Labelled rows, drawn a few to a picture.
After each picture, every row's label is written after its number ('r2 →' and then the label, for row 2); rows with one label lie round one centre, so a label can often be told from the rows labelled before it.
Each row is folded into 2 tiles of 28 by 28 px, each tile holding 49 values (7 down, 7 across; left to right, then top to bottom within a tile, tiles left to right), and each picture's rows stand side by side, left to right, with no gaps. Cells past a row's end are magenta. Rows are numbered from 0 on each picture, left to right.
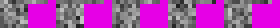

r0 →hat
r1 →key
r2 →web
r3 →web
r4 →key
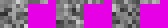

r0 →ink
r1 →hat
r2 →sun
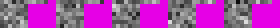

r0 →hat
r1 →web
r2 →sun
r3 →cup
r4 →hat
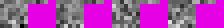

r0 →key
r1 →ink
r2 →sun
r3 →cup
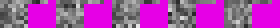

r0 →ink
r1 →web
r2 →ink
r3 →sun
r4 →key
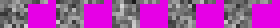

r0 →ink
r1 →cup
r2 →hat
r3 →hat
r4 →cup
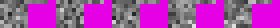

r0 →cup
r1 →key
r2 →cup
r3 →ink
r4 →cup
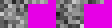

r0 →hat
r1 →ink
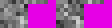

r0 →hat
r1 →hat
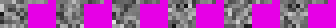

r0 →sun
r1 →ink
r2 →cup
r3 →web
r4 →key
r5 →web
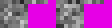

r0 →hat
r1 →hat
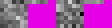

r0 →hat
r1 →sun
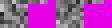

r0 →sun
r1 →cup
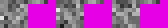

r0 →web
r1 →web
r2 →web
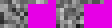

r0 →sun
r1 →key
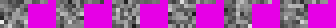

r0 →cup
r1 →web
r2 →key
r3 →sun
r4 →ink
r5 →hat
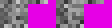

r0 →ink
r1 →ink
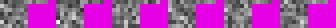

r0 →cup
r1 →cup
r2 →key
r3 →sun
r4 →web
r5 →hat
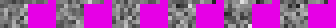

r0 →key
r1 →hat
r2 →key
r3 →web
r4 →ink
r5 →web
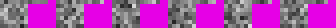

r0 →key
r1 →key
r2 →web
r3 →ink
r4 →ink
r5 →key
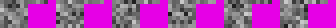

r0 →web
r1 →sun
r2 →hat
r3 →sun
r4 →web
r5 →hat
